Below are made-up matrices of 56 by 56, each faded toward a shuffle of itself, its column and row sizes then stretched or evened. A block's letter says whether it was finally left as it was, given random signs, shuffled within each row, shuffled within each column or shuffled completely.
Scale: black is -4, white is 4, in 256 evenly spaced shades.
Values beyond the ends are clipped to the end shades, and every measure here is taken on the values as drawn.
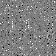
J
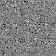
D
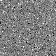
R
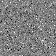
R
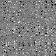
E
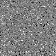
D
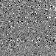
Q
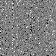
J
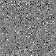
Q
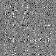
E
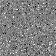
D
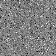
D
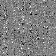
J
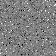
R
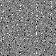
J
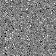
J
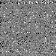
Q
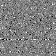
D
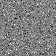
R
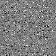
Q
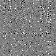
E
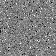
R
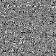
Q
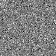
D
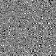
E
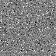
D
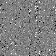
J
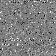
D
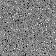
R
